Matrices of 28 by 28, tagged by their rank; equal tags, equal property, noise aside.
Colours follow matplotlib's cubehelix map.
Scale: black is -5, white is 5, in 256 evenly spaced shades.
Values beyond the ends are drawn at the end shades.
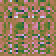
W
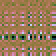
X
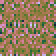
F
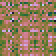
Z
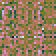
F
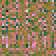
F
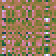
W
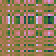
X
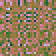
Z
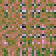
W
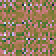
Z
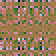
W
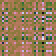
X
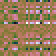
X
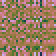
Z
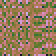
Z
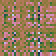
W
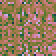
F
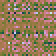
Z
